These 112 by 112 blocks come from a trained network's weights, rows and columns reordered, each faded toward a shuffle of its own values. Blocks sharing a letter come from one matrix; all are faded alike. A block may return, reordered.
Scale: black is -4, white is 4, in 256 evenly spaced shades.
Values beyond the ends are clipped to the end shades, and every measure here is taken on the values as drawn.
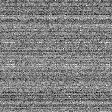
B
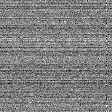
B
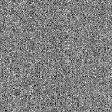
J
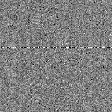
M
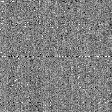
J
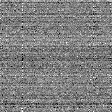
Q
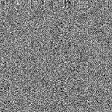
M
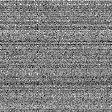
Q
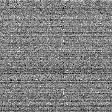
Q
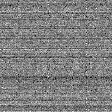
Q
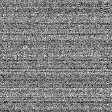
Q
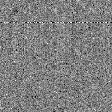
M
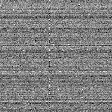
B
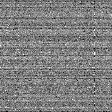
Q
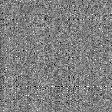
J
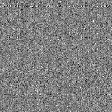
J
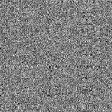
M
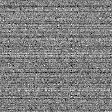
Q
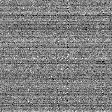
Q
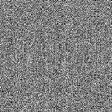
M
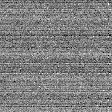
B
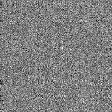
M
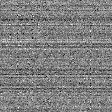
Q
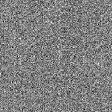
M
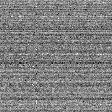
B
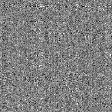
J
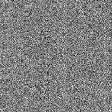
M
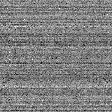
B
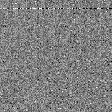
M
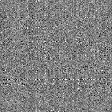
J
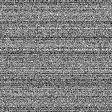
B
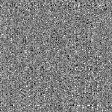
J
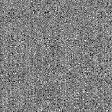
J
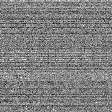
B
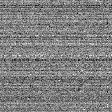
B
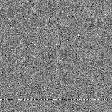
M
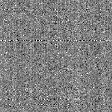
J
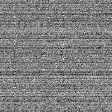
Q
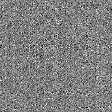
J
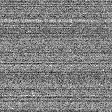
B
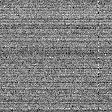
B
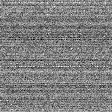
B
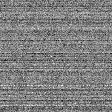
B
